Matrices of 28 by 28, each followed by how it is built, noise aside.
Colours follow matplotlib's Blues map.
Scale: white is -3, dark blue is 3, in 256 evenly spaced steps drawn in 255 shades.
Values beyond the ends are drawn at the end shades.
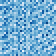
repeating rows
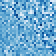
upper triangular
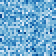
repeating rows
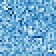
banded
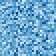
repeating rows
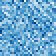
Toeplitz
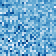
lower triangular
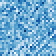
Hankel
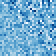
upper triangular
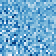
lower triangular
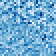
upper triangular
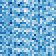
repeating rows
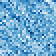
Toeplitz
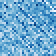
Toeplitz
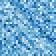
Toeplitz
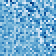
upper triangular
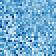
lower triangular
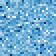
sparse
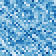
Toeplitz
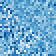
lower triangular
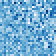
upper triangular
